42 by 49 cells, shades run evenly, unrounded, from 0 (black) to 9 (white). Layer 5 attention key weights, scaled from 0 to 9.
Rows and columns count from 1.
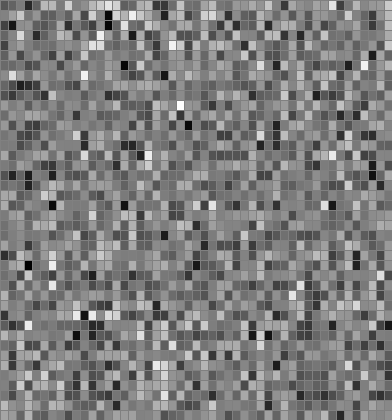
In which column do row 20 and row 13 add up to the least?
24
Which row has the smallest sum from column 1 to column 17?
18
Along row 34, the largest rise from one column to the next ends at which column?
33
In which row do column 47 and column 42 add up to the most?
1
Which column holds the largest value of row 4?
13
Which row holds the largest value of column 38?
29
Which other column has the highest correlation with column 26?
16
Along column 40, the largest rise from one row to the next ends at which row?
11
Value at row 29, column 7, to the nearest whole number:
8
